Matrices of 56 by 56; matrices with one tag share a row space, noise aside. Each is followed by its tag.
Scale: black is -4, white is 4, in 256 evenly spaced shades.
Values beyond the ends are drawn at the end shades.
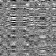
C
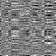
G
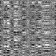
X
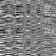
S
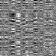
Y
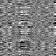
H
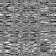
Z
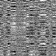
C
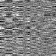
S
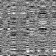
C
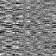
S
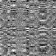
C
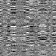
C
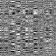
Y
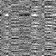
G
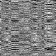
G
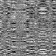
C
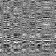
X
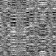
C
